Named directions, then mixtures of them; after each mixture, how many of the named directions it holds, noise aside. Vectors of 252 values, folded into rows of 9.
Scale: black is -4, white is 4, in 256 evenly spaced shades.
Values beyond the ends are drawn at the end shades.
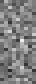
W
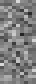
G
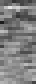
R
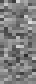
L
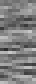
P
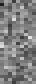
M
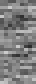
three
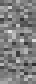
three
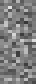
two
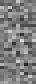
three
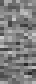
four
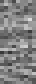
three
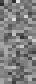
three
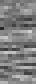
one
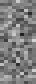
one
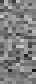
two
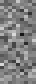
one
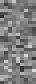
four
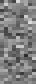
one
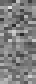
four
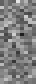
two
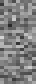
three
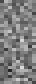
one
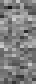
three
